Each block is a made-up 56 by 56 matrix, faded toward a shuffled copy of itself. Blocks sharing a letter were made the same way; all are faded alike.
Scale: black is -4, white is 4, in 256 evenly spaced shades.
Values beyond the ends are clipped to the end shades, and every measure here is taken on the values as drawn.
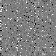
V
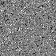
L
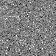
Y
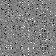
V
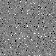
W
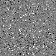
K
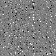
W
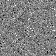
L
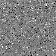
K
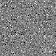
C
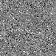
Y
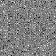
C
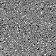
C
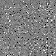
V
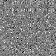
C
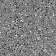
K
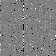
V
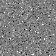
K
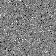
L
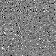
C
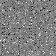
W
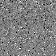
K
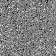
L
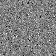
L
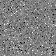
K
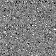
Y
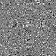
C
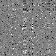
V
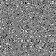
C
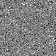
L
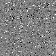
K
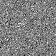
Y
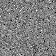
Y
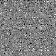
C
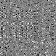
C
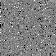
W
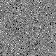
L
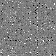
W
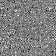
C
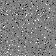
W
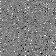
W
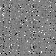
V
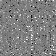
V
